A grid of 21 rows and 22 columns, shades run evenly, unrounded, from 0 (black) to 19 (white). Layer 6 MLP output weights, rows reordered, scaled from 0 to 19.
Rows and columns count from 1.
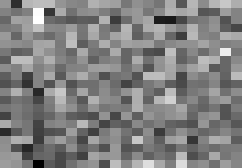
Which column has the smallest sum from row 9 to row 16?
4
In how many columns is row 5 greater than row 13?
12
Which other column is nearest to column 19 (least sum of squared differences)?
5
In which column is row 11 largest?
6
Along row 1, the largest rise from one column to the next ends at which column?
3
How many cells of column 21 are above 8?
13
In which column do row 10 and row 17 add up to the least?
1
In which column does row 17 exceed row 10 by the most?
17
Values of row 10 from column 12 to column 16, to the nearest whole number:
9 6 14 14 12
